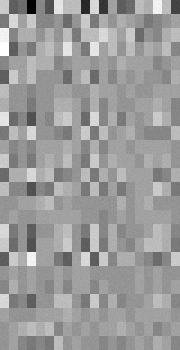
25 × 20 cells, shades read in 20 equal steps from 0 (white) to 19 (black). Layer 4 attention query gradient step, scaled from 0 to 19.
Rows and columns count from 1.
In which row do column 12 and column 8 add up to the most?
1
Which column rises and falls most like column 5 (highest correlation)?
6
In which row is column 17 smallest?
18
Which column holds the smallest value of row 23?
8
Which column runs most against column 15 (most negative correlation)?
16
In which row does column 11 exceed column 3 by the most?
19
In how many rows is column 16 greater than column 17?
9
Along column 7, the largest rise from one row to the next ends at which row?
2
